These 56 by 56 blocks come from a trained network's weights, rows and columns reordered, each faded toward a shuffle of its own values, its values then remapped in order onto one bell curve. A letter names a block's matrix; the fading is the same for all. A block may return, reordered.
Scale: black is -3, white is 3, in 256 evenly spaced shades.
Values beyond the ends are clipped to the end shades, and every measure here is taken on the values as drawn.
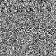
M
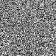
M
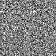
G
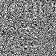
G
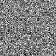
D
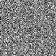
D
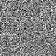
D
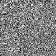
M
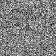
G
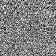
D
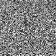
M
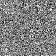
M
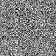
G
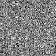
M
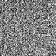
G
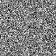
M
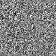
M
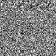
M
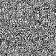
M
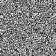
M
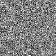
M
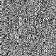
D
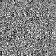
M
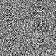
D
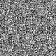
G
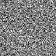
M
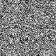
G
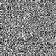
G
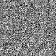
G
